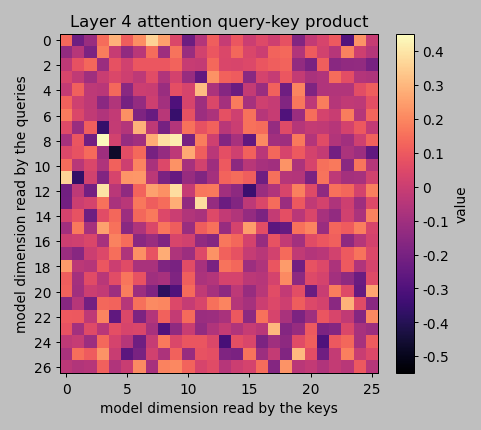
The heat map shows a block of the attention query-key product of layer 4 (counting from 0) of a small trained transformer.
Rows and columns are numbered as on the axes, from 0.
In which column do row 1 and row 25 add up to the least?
5
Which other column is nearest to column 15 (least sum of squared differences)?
2
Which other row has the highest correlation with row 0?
17
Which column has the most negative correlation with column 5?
19
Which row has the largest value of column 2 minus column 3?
7
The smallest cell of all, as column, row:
4, 9
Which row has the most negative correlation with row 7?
8
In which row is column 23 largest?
21
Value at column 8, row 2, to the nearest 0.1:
0.1
